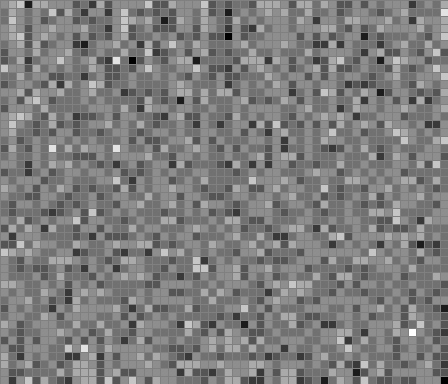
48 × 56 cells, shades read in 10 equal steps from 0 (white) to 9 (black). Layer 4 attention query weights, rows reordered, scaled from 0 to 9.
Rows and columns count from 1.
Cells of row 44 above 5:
8
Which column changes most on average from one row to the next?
46
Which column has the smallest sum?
50
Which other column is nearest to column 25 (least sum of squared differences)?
54
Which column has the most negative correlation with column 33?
44
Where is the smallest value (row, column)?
42, 52
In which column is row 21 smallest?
55
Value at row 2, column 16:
2
